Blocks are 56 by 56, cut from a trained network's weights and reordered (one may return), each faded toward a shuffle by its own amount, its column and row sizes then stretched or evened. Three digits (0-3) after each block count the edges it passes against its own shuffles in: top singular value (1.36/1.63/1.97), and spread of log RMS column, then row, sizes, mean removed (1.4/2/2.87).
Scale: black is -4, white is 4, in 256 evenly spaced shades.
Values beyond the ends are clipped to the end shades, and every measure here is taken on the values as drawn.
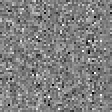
0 2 0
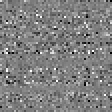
0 1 3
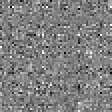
1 2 2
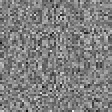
3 1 1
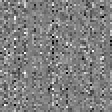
2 3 0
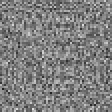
3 0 0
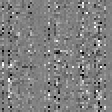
0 3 1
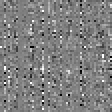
0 3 1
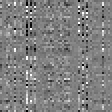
3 3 1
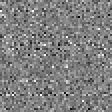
1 0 2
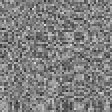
3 0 0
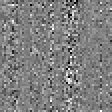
0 3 0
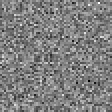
3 0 0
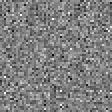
2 1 0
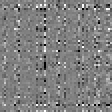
3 3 2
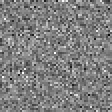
1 0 1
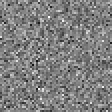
2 1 0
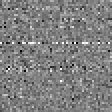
1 1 2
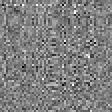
3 2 1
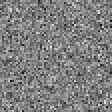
0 1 0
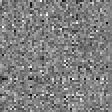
2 2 1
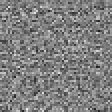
3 0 2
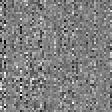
2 3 0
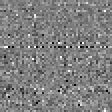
1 1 2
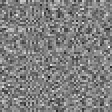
3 1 1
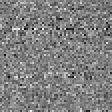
1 0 2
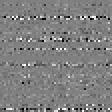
2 0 3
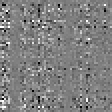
1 3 2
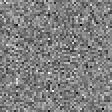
2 0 0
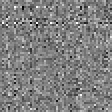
2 2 1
